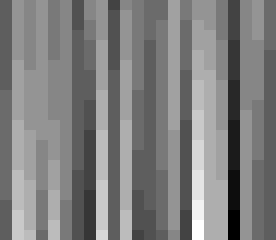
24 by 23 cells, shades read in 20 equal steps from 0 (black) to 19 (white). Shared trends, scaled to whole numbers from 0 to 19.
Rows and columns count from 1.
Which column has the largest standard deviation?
17
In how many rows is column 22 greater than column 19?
4
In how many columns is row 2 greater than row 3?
2
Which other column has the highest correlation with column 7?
14
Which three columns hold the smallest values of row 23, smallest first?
20, 8, 16
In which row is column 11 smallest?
1
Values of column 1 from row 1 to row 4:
7 7 7 7
